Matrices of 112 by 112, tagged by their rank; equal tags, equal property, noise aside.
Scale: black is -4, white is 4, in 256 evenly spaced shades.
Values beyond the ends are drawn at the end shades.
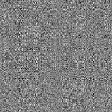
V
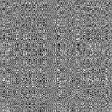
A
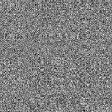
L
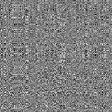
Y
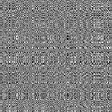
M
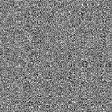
V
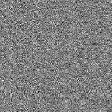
L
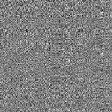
V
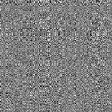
Y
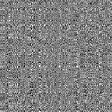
Y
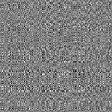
A
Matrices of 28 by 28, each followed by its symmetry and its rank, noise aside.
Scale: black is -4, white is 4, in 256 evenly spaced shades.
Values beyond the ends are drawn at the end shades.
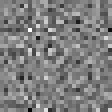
symmetric, rank four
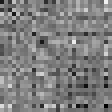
symmetric, rank three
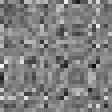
symmetric, rank four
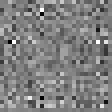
antisymmetric, rank four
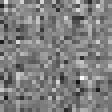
antisymmetric, rank four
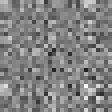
symmetric, rank three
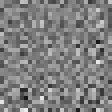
no symmetry, rank three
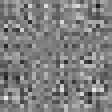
antisymmetric, rank four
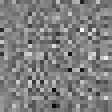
no symmetry, rank five
